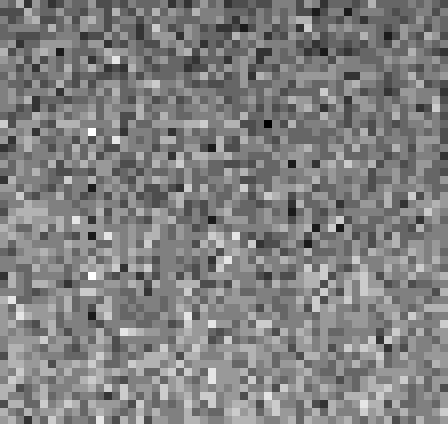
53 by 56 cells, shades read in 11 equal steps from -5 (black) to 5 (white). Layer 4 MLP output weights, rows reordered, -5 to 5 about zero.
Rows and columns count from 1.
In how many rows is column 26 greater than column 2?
21
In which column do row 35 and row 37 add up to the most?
12
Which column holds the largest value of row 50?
34
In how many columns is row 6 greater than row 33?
9
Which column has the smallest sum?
16
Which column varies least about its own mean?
54
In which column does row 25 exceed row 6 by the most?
3
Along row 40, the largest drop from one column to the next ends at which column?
25
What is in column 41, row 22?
0
